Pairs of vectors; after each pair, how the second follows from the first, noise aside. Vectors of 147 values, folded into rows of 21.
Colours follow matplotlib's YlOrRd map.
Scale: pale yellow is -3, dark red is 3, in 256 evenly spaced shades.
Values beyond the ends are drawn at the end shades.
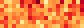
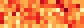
wrapped around, negated.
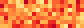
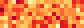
reversed, negated.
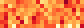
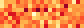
wrapped around, negated.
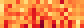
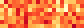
wrapped around, negated.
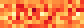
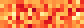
copied.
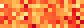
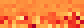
partly zeroed.
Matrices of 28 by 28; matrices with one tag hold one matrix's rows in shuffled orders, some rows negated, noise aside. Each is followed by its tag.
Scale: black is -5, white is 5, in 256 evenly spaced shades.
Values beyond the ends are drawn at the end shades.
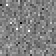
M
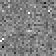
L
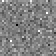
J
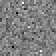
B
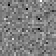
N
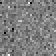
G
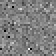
G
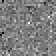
L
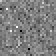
M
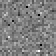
N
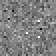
N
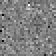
L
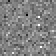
N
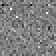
J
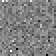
J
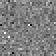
G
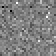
J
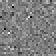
G
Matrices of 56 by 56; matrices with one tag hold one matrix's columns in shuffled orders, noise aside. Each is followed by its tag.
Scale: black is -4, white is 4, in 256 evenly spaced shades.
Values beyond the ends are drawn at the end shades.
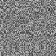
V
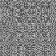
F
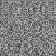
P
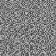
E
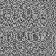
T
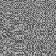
E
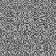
E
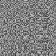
E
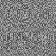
T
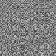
E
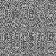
T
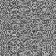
V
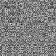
F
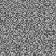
E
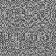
T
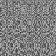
P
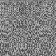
P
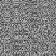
E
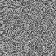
V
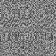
T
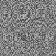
T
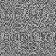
T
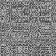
F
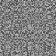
V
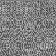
P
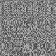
P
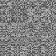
F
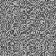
V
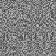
T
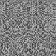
P
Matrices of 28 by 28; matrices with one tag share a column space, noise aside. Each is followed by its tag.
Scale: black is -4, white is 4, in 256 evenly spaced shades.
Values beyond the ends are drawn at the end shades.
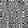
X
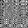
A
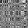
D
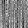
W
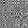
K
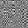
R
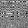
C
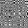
K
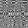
K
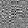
R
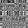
D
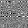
C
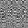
R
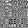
A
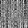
W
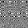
C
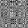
A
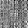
W
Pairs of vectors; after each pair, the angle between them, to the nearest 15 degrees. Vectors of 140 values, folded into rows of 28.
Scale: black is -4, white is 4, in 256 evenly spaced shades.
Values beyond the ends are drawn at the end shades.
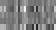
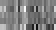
15 degrees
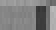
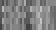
120 degrees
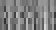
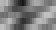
90 degrees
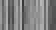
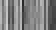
15 degrees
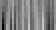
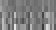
135 degrees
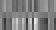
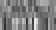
30 degrees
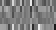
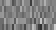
135 degrees
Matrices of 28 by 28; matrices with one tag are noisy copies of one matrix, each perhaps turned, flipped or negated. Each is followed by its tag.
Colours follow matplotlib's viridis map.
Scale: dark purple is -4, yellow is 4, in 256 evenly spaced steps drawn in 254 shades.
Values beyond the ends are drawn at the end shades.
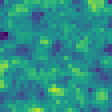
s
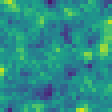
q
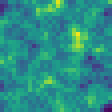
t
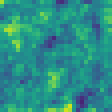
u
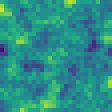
q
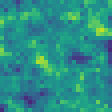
u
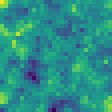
t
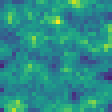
s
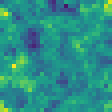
t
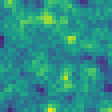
q
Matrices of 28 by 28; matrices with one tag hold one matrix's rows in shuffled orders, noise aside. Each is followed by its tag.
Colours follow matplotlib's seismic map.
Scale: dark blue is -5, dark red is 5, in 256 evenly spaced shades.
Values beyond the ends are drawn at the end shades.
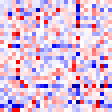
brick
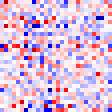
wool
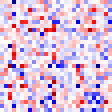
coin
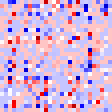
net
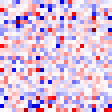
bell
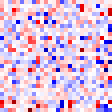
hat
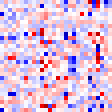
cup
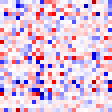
bell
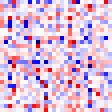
net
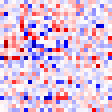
wool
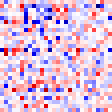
wool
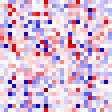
net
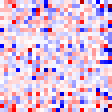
hat
